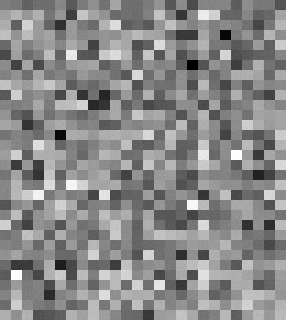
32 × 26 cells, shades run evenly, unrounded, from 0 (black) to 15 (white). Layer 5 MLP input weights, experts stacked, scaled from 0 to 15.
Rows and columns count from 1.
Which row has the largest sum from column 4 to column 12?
19
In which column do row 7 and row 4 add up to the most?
3
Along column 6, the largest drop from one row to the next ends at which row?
14
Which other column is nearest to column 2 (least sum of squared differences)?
22
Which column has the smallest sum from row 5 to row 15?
18
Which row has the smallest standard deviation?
1
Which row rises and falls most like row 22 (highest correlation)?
28
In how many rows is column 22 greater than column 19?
7
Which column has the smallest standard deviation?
20
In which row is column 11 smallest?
27
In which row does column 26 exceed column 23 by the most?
23
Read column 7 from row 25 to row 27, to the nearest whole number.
9 6 4
